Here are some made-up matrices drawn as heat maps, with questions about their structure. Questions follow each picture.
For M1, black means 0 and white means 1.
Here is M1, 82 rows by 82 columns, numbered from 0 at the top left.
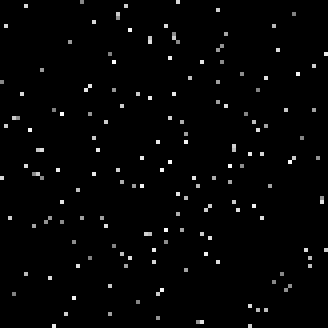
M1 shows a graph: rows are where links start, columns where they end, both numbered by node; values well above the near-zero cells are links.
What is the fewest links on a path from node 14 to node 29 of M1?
2
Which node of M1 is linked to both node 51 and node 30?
node 63
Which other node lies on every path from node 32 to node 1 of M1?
node 64
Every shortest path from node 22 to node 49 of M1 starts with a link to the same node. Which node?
node 28
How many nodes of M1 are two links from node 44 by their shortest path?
3
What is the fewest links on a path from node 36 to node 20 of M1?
6
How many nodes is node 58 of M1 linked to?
3
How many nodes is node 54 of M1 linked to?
5
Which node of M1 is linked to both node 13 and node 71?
node 27
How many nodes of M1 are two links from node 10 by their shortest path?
6
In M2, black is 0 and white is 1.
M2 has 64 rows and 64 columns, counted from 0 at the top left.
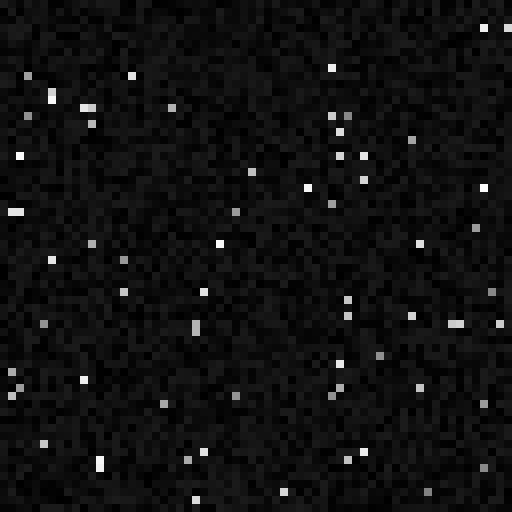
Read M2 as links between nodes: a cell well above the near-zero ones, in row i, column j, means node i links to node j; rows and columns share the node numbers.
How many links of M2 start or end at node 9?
2
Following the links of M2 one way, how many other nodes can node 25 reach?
2
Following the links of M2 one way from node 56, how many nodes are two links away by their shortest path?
2
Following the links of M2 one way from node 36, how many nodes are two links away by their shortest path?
4
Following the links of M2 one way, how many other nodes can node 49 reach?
4
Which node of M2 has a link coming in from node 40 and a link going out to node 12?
node 57
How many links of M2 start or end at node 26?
3
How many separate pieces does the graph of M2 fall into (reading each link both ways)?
9
